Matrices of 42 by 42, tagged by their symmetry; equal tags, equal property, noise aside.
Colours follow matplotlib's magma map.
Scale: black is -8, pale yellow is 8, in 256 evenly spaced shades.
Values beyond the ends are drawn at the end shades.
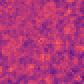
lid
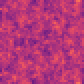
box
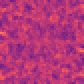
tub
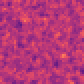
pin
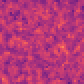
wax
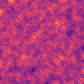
lid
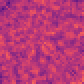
lid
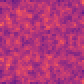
box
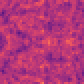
box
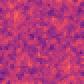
tub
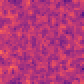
box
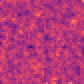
wax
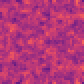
box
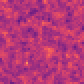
wax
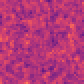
wax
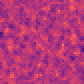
tub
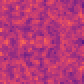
box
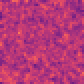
pin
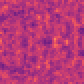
box
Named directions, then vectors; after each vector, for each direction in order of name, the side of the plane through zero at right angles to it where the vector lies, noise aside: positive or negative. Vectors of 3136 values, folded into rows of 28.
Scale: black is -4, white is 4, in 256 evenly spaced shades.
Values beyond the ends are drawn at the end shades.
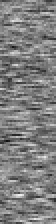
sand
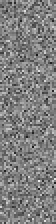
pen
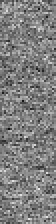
negative, positive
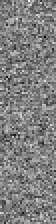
positive, positive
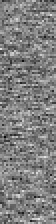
positive, positive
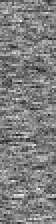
negative, positive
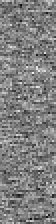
positive, negative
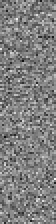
positive, positive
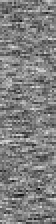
positive, negative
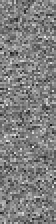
negative, negative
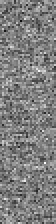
positive, negative
